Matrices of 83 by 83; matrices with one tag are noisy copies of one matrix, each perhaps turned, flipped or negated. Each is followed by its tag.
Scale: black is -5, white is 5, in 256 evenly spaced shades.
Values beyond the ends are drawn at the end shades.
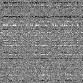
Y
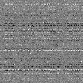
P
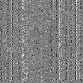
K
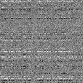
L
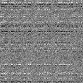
L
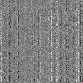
L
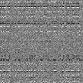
K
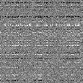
Y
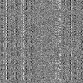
K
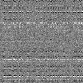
K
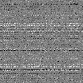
P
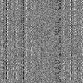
K
